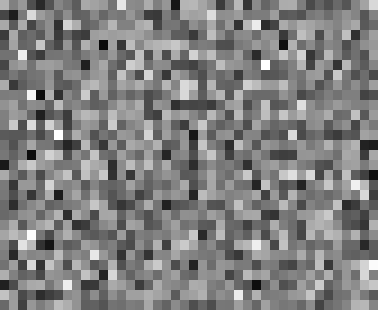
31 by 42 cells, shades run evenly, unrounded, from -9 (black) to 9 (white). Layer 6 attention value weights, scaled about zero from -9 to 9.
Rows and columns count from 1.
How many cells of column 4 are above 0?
17
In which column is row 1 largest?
14
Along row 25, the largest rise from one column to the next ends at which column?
3
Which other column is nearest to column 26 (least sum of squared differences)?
9
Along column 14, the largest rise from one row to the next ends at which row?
8
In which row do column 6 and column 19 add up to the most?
13
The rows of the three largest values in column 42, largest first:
27, 1, 29
